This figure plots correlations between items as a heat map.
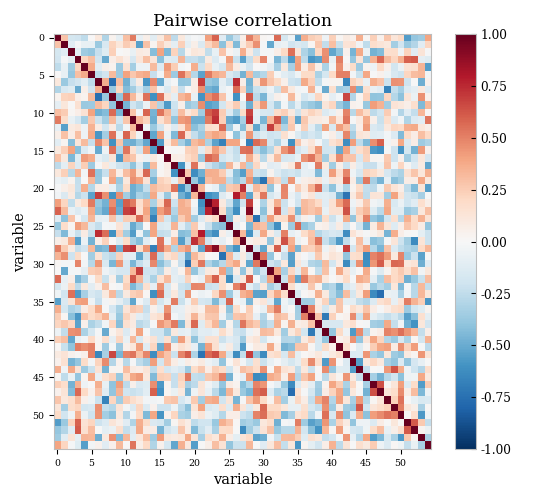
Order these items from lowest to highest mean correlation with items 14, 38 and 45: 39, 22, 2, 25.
39, 2, 25, 22
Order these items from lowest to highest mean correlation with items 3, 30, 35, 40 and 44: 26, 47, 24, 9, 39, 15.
15, 24, 26, 9, 39, 47
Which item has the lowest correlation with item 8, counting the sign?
6
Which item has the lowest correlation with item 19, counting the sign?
30
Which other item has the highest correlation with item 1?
29
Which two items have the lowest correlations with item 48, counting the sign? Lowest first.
7, 26
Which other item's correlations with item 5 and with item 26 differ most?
21
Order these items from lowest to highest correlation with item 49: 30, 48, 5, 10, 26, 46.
5, 10, 46, 48, 26, 30
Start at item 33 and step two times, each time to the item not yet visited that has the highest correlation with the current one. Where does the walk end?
20
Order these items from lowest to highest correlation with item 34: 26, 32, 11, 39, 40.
40, 26, 39, 11, 32
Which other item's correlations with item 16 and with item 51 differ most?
37
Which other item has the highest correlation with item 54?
11
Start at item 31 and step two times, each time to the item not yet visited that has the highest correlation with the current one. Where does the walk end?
24
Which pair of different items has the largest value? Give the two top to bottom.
23, 28
